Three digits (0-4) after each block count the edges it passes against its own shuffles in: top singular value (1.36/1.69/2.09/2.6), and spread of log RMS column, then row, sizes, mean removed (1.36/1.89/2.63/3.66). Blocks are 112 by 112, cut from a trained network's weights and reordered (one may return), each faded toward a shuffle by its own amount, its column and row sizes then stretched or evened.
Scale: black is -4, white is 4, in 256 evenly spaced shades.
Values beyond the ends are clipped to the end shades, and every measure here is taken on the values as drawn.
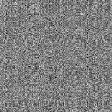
3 2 1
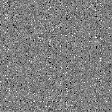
1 3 1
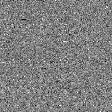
2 0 2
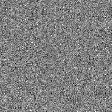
2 2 0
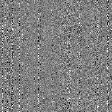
0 4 1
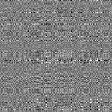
4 2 4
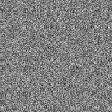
3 1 1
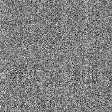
1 1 2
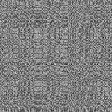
4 1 1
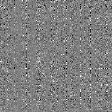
0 4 2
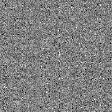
1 3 1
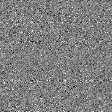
1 1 2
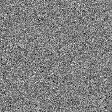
0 1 1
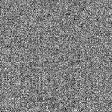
2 0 2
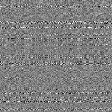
3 0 4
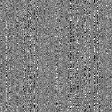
3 4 1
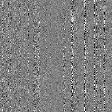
2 4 0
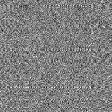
4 0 2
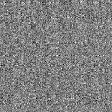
2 0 2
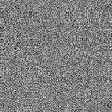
3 1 0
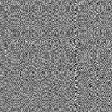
4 3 1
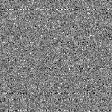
3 0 2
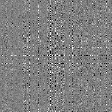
2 4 2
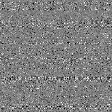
3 1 3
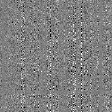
1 4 2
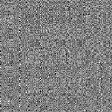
3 3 1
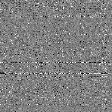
3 2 3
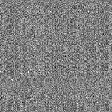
3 0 2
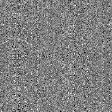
1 3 0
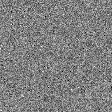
0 0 1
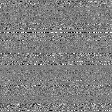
2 0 4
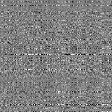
3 1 4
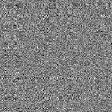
3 2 2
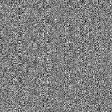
3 3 0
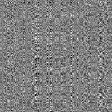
4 4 1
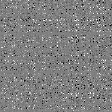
0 3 3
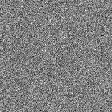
2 0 0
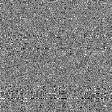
2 1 3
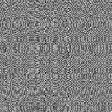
4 2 0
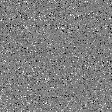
0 0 2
